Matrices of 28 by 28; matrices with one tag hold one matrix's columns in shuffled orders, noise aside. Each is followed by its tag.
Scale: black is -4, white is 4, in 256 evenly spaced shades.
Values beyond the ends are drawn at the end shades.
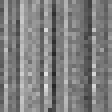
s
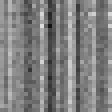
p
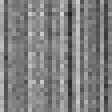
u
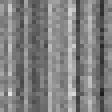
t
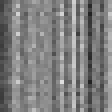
u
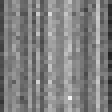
u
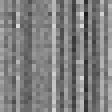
p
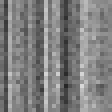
s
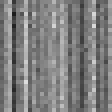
p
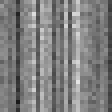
p
